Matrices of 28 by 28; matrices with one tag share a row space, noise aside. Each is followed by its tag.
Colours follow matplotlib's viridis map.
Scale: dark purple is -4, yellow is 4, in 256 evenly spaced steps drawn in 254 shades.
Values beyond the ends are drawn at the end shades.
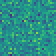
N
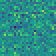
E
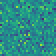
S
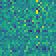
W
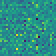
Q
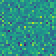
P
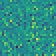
P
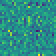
W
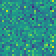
P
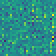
P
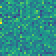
S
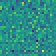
Q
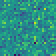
E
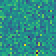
W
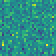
P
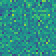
W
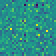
Q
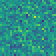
E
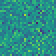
W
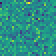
Q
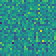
W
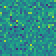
N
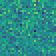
E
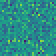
W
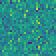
W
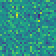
N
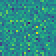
Q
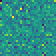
S
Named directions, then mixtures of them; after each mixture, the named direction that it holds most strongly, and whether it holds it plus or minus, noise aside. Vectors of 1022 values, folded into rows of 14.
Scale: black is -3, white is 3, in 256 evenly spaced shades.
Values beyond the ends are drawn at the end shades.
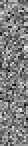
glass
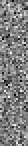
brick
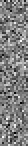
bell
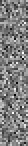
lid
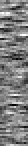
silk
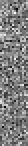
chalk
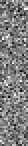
brick, minus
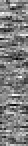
silk, plus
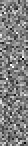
lid, plus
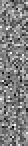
brick, plus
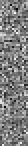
chalk, plus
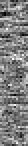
silk, minus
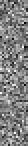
glass, minus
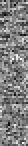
silk, minus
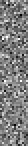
brick, minus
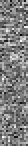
bell, plus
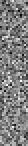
brick, minus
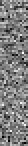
lid, plus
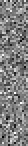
bell, minus
